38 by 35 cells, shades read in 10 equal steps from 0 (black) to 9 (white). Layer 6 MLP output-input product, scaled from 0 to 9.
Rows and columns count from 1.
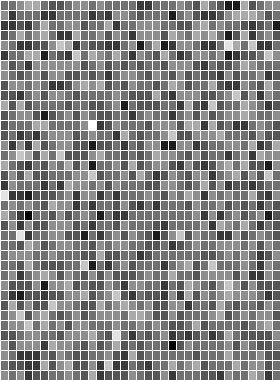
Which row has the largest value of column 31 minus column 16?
11
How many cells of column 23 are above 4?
11
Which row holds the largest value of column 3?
24
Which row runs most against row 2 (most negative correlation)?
28
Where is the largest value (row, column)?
13, 12
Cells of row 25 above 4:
13
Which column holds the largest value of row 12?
31
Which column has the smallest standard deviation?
19
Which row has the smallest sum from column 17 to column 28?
34
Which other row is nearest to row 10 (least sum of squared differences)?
25
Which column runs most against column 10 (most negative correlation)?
8
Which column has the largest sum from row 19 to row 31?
9
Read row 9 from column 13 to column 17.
6 3 4 3 5
